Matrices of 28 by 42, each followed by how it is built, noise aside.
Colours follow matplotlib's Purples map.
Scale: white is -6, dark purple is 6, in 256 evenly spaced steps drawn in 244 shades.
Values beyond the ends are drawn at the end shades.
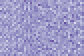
repeating rows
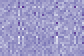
low rank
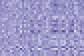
low rank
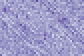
Toeplitz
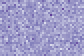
noise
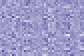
low rank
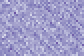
Toeplitz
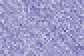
Toeplitz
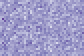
repeating rows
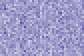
repeating rows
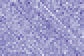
Toeplitz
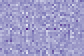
low rank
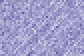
Hankel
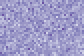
noise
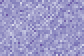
Hankel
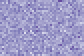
repeating rows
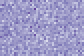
repeating rows
